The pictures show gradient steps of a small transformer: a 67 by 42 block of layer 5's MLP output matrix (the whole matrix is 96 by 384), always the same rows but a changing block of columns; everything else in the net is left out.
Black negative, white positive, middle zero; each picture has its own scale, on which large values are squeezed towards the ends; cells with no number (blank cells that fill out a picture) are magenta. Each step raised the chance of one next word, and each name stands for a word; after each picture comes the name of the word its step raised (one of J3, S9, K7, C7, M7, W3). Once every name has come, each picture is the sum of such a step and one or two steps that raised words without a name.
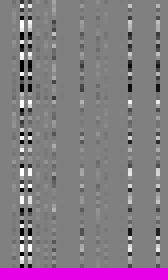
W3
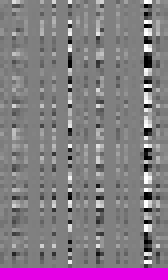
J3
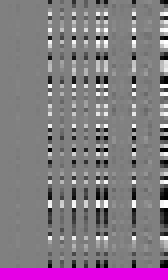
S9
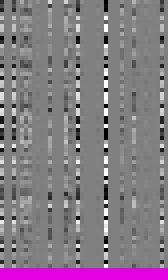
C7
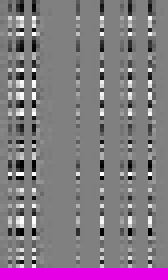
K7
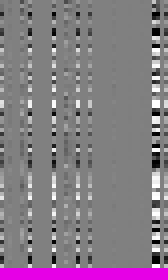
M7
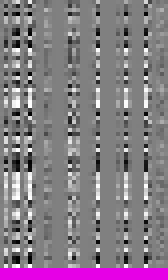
M7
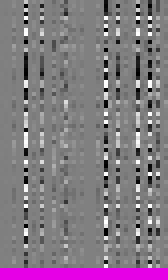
K7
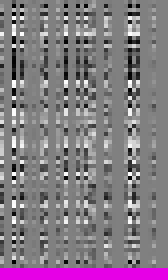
K7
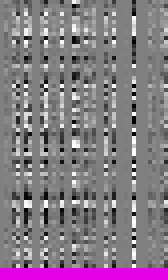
S9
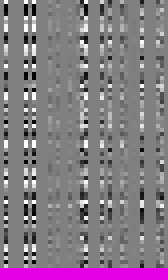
S9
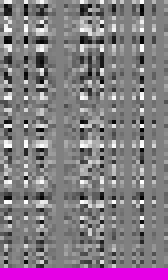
J3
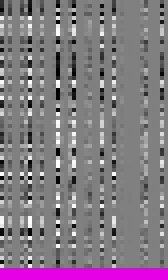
K7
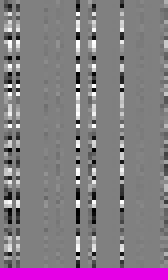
S9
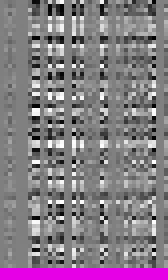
C7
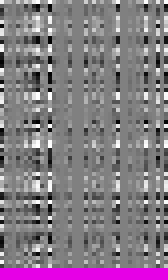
J3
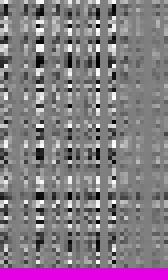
J3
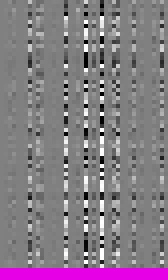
J3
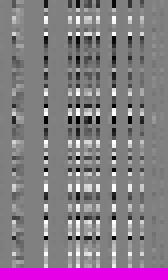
C7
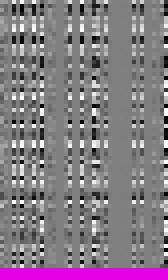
C7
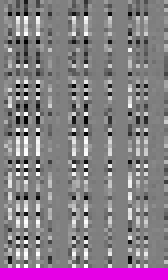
M7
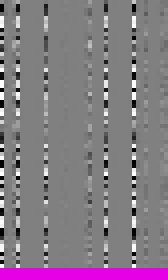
K7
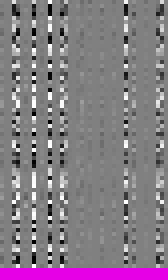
M7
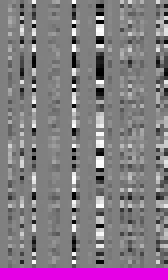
J3
